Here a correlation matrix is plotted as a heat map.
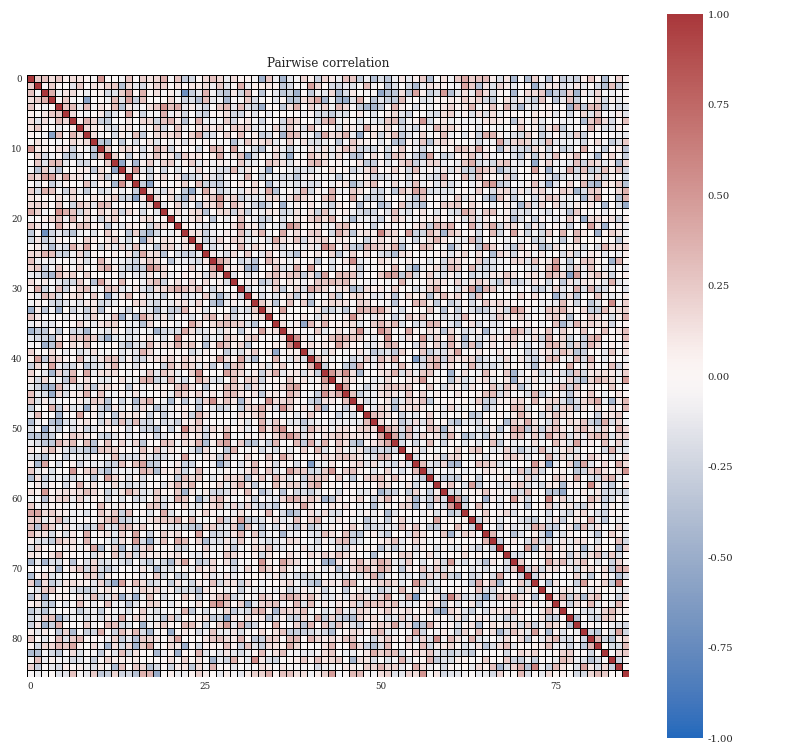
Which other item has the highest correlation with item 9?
67
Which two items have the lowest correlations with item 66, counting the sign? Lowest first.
17, 25
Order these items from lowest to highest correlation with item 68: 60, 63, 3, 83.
63, 60, 3, 83
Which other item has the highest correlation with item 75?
27
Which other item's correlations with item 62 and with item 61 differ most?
60
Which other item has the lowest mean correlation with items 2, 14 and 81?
22
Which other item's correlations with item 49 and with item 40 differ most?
55
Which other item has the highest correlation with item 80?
58
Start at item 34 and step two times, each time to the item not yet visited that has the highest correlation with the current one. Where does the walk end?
26
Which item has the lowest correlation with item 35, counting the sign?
39
